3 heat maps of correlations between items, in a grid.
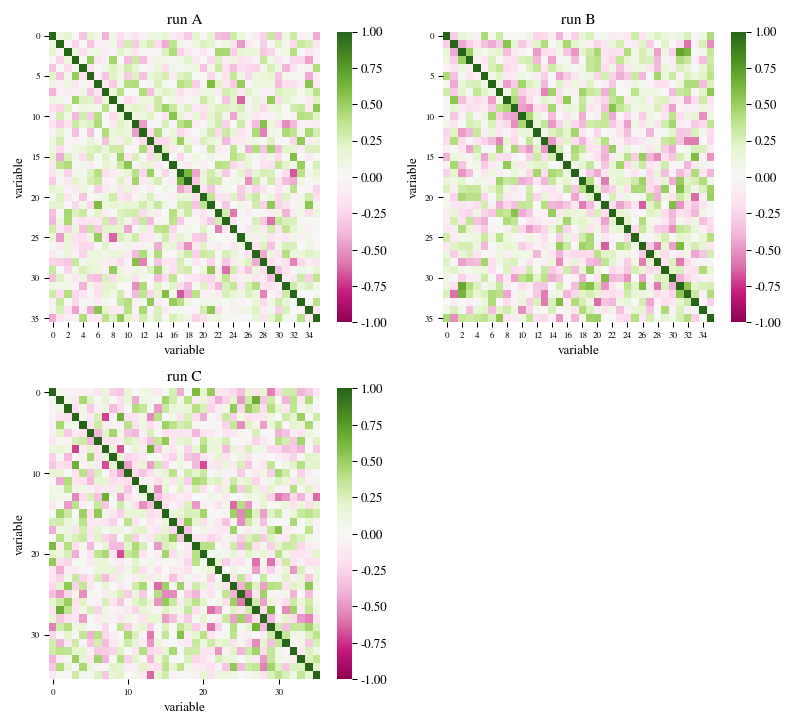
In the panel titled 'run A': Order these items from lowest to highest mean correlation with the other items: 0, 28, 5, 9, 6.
28, 0, 5, 6, 9
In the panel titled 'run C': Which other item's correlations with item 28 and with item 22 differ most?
33
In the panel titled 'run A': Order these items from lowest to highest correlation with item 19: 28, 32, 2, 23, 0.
28, 2, 23, 0, 32
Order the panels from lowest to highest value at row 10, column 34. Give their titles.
run B, run C, run A
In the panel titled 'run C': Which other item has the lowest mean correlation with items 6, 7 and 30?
9
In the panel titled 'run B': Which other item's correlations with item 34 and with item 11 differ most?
10
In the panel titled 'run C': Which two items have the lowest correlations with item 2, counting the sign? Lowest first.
14, 8
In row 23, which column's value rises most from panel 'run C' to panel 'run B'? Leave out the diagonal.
16
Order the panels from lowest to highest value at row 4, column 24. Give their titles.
run A, run B, run C
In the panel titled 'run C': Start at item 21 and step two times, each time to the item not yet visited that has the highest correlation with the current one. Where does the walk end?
19
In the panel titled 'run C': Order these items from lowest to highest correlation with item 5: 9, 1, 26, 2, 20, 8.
2, 20, 26, 9, 1, 8
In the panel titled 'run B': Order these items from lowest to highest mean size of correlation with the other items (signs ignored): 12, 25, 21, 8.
25, 12, 8, 21
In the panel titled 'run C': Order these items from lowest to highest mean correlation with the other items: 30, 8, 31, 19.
8, 31, 19, 30
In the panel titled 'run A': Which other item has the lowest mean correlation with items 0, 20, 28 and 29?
23
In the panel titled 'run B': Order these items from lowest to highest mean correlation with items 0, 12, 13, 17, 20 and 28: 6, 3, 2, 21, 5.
2, 3, 6, 5, 21
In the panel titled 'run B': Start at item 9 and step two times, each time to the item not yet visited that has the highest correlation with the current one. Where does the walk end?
14
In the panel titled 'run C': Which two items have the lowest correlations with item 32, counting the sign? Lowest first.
22, 25
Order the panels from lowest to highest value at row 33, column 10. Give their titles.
run C, run B, run A
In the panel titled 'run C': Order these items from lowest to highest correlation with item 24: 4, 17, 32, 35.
35, 32, 4, 17
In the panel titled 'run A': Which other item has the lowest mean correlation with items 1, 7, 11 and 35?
0
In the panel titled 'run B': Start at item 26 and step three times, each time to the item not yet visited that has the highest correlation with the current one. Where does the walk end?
32
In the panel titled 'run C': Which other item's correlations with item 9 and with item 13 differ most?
7
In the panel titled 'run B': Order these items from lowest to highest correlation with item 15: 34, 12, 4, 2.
34, 2, 4, 12
